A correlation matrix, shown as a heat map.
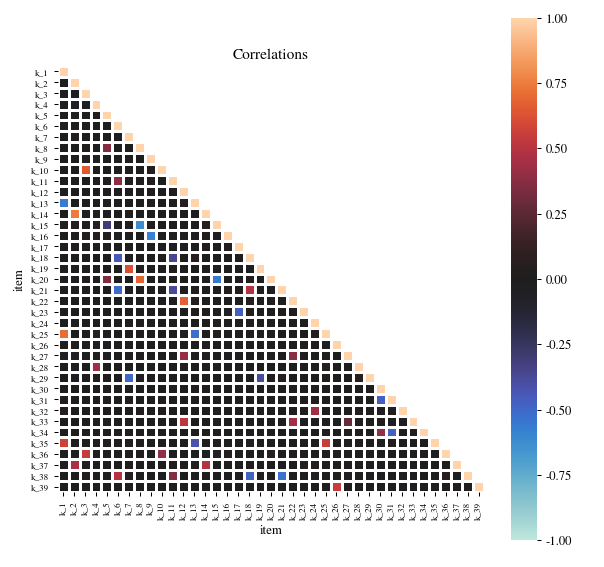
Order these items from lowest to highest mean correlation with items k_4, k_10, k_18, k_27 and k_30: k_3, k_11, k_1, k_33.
k_11, k_1, k_33, k_3
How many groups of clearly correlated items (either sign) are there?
13
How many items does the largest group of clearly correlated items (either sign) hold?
5
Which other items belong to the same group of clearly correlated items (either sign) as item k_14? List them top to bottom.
k_2, k_37
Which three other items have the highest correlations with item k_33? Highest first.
k_12, k_22, k_27
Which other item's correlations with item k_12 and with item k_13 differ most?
k_22
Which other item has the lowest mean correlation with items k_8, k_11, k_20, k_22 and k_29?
k_15
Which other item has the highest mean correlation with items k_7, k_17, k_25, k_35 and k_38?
k_1
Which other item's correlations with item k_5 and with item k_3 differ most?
k_10
